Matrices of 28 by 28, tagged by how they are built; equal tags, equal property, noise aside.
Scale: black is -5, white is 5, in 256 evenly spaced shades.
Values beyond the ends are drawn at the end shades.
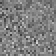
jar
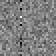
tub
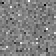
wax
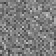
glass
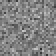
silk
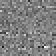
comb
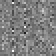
tub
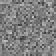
silk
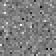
wax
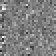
tub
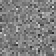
tub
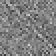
glass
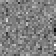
tub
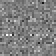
comb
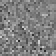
jar
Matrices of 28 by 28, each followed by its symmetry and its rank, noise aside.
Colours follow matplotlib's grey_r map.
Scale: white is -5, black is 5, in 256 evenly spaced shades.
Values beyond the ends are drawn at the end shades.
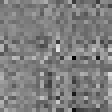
no symmetry, rank four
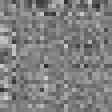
antisymmetric, rank four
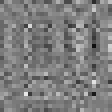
no symmetry, rank three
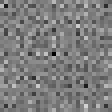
symmetric, rank four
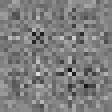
symmetric, rank three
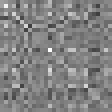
symmetric, rank three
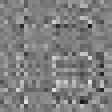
no symmetry, rank three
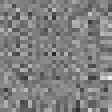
no symmetry, rank four
